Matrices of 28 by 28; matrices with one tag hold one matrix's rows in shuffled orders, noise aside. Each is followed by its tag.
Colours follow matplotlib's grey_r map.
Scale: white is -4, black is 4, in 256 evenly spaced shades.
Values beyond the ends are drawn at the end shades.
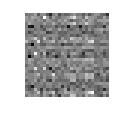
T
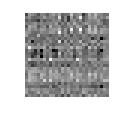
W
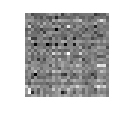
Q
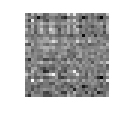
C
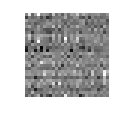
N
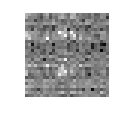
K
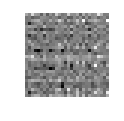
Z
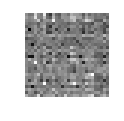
T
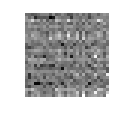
Z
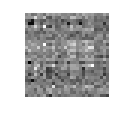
T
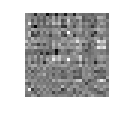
Q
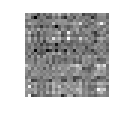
Q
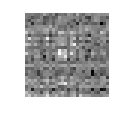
K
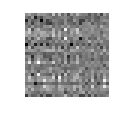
N
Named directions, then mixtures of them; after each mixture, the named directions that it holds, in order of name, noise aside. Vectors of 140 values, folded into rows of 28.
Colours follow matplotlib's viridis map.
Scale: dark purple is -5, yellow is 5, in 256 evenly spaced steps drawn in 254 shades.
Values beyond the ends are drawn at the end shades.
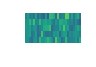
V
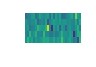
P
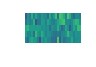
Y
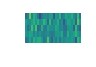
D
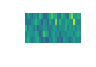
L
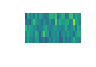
L, Y.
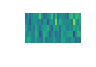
L, P.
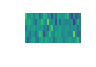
L, P.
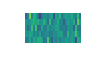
D.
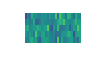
P, Y.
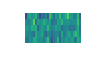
D, V, Y.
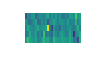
P.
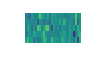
D, P.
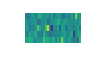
P.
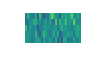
L, V.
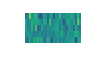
D.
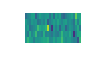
P.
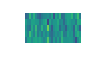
D, P.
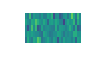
D, L, Y.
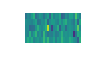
P.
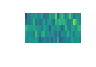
L, Y.
